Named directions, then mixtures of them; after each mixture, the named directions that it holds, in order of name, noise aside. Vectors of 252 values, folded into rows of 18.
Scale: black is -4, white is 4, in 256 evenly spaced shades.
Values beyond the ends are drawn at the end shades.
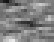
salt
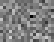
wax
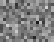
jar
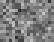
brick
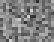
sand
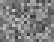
brick, sand, wax.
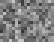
brick, jar.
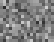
brick, jar, wax.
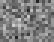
brick, sand.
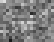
brick, salt, wax.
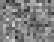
brick, salt, sand.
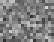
jar, salt, wax.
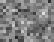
brick.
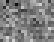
brick, jar, salt.
